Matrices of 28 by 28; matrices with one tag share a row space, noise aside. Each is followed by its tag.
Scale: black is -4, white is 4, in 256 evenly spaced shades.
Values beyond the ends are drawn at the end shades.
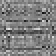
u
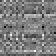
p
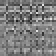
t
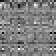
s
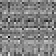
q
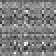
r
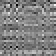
p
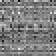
s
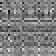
q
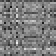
p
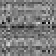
u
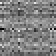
s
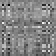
u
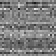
s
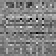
t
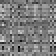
s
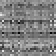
s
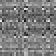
r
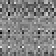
q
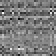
s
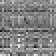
s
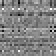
s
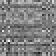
u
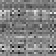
s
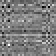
u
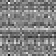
q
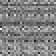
q
